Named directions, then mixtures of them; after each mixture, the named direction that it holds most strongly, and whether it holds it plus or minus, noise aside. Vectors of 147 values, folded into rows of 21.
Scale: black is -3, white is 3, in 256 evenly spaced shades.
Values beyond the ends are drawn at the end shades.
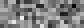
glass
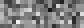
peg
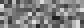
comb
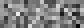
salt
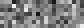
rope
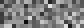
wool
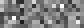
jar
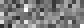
rope, plus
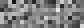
jar, minus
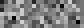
jar, minus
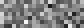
wool, minus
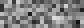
comb, minus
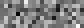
salt, minus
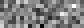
glass, minus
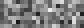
peg, minus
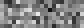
peg, plus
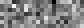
rope, plus
